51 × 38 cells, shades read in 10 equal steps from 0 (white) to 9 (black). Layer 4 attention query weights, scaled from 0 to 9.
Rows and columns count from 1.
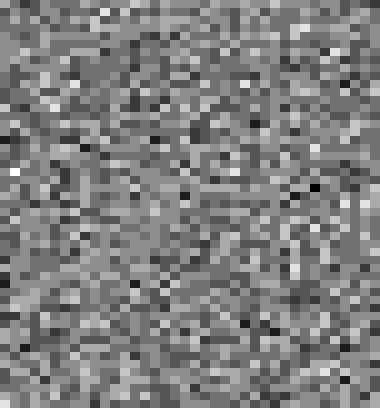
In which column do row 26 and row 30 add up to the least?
37
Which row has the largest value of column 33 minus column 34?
7
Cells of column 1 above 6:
5
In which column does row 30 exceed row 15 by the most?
30
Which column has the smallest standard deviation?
15
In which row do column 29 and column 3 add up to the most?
14
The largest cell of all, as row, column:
24, 32
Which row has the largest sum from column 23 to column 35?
38
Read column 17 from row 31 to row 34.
5 4 6 6
